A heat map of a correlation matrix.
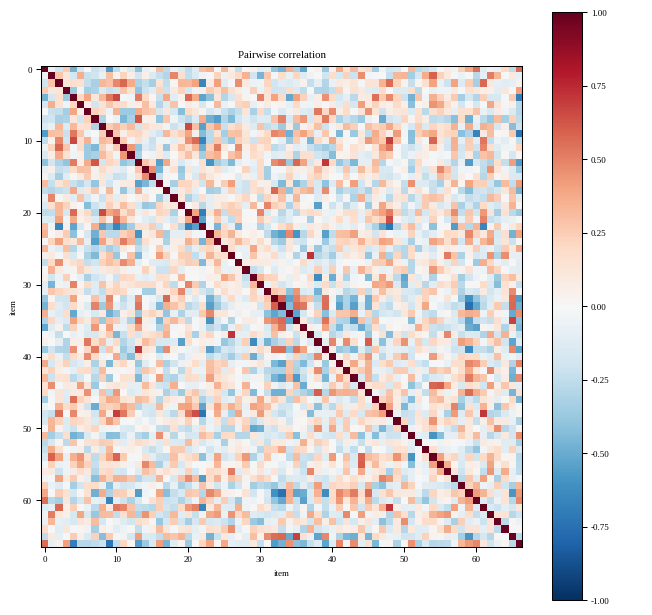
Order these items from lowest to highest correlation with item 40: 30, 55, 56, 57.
30, 57, 56, 55
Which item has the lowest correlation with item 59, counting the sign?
33
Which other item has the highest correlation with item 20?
8
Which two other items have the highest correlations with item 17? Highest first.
32, 39
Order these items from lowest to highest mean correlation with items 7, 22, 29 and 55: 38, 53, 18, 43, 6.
43, 38, 53, 6, 18
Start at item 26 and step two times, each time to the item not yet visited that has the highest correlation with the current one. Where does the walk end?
56
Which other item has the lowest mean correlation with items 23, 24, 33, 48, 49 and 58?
22
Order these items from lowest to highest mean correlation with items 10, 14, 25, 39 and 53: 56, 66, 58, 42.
66, 58, 42, 56
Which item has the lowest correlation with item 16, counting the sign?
13
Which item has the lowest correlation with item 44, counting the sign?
36
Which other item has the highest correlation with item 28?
54
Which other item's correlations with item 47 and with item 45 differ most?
38
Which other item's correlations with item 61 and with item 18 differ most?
48
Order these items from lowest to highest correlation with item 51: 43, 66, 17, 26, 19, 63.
63, 19, 17, 26, 43, 66
